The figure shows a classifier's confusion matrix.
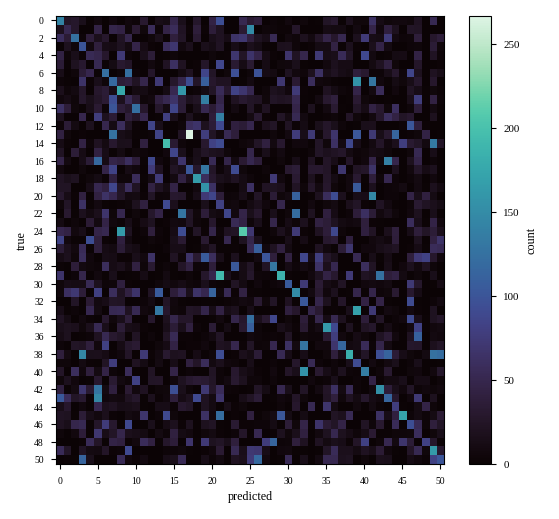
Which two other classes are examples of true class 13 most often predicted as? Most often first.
17, 7
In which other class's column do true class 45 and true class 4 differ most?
21
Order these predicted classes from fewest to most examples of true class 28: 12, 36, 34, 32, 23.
32, 12, 36, 34, 23
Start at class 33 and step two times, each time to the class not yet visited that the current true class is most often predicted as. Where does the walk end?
7
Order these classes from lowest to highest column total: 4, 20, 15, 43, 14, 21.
4, 14, 43, 20, 15, 21
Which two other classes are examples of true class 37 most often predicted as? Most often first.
32, 6
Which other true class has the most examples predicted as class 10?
41
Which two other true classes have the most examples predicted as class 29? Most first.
45, 7
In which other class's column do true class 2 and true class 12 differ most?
46
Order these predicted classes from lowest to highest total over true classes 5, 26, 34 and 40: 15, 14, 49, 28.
14, 49, 28, 15
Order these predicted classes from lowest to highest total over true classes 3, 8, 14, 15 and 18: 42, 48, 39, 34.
48, 34, 39, 42
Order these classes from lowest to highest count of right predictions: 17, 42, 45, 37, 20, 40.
20, 17, 37, 40, 42, 45
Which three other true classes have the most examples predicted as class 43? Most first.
16, 38, 2
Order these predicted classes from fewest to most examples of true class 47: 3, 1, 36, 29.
1, 29, 3, 36
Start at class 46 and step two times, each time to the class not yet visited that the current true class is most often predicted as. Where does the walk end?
19
